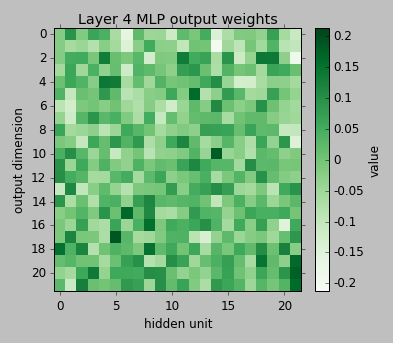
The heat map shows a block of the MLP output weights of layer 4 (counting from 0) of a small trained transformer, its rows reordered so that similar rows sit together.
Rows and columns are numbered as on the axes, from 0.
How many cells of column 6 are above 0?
9
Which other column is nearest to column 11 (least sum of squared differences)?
7
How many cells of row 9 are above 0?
11
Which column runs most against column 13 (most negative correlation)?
20
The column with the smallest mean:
17
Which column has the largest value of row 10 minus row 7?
1
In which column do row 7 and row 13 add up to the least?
0
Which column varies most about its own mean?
21
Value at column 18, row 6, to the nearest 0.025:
0.1
